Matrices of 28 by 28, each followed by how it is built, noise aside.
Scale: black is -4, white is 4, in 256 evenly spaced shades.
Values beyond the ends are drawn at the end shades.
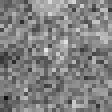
smooth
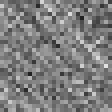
Toeplitz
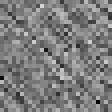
Toeplitz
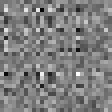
low rank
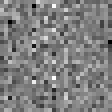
uneven columns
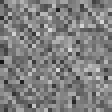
Toeplitz
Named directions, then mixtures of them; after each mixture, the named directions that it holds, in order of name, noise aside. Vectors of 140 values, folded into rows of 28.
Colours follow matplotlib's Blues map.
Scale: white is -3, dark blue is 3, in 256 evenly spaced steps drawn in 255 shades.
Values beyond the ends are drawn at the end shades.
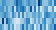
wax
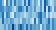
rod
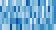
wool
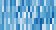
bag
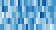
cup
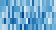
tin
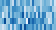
tin.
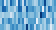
cup, rod.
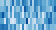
tin.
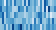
rod.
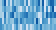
rod.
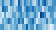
cup.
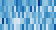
wax.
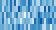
bag, rod.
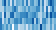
rod.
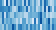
rod.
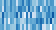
bag.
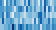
rod.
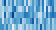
rod.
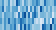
bag.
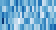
cup, wax.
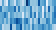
wool.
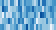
cup.
